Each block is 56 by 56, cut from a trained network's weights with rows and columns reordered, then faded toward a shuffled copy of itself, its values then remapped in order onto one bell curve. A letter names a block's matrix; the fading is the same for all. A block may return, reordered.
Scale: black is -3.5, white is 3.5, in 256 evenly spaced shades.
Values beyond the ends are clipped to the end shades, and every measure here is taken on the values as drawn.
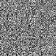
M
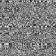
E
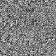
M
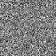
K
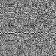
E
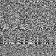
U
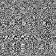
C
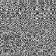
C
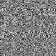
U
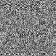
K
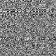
U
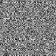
C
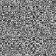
U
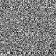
M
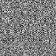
C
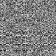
E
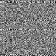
C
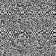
E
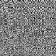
U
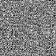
M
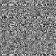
U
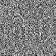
K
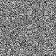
K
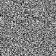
M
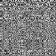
U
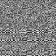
E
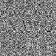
K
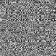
C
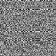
E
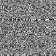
U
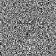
M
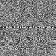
U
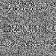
C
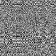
E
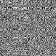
C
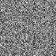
M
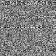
U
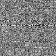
U
